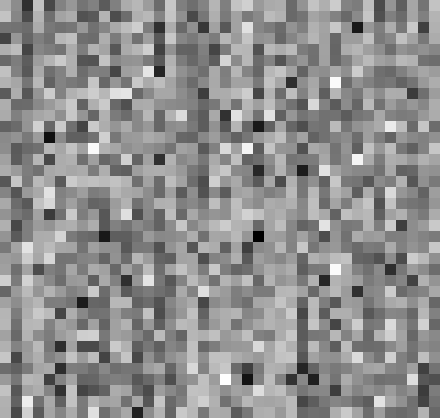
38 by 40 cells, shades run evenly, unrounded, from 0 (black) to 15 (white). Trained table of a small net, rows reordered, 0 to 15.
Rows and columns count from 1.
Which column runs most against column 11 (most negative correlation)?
14
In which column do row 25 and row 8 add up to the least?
36
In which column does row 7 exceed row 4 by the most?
1
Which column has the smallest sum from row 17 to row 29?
15
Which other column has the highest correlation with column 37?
12
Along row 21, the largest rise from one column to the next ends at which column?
30
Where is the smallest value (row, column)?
22, 24
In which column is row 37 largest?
3
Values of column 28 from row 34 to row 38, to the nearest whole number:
2 8 7 4 6
